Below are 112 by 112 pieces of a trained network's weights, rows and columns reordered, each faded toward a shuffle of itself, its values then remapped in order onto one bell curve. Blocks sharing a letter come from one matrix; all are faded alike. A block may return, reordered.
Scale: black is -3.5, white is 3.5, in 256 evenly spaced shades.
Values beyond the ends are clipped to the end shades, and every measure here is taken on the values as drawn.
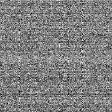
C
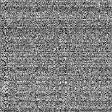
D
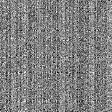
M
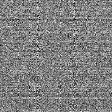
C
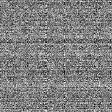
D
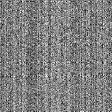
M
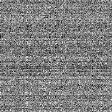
D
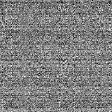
D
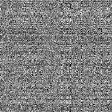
C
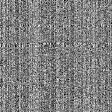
M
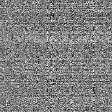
C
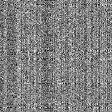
M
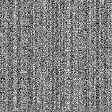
M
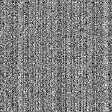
M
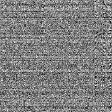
D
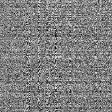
C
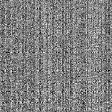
M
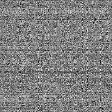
C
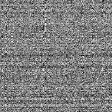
D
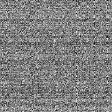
C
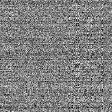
C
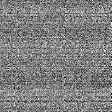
D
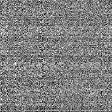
C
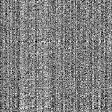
M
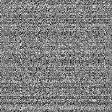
D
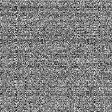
C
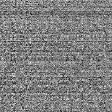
D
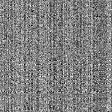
M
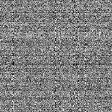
C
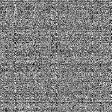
C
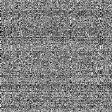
C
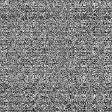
C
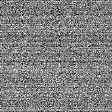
D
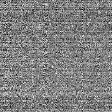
D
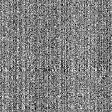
M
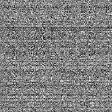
D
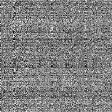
D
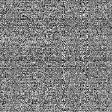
C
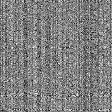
M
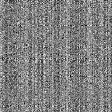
M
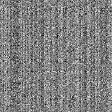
M
